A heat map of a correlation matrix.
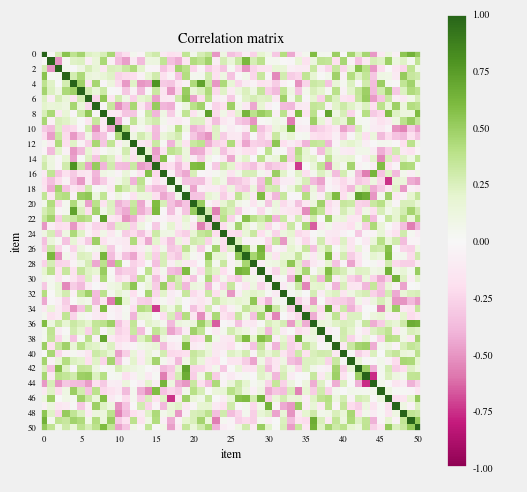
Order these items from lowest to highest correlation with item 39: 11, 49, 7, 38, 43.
11, 38, 7, 49, 43
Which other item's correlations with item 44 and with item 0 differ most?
43
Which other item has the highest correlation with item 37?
20
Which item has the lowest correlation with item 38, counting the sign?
15
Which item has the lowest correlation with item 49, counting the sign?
23
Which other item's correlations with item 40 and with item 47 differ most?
16
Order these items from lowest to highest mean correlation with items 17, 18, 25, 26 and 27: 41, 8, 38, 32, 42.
41, 32, 42, 8, 38
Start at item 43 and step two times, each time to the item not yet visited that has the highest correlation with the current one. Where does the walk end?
42
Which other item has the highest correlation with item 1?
27
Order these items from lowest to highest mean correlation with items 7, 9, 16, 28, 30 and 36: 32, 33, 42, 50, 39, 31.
33, 42, 39, 32, 31, 50
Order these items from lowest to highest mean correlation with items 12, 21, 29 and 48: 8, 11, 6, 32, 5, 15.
11, 6, 32, 8, 5, 15
